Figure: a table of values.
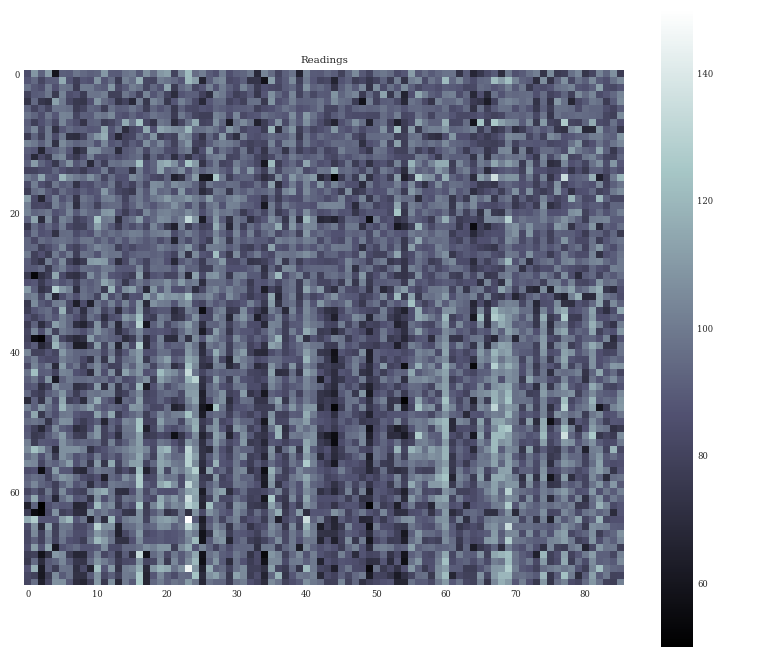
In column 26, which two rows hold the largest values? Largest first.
62, 71
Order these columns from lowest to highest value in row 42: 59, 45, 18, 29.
29, 45, 18, 59
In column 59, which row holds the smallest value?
9
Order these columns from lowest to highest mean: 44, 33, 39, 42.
44, 33, 42, 39
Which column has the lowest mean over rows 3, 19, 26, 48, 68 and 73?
54
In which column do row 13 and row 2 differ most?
35
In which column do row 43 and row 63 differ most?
1
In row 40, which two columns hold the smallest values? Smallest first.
44, 49
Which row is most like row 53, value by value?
40
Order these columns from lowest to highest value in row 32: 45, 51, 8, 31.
31, 45, 8, 51
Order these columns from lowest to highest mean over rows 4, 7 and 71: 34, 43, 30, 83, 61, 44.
34, 44, 43, 83, 61, 30
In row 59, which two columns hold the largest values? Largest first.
23, 16
